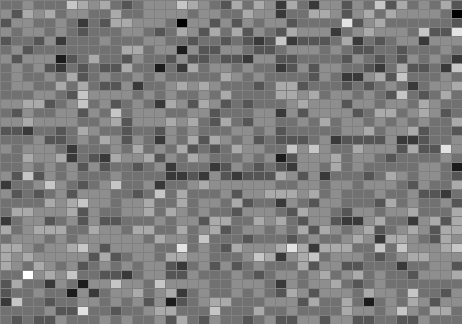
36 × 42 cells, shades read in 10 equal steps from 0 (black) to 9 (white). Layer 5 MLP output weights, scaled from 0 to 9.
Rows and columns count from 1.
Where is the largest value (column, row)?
3, 31
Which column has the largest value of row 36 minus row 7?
6
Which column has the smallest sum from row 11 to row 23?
26
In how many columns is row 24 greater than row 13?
19
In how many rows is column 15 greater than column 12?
16
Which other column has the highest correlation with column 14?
5
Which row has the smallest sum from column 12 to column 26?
20
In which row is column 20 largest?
35
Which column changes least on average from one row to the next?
25
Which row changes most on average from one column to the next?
1
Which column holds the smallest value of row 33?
7
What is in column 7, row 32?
4
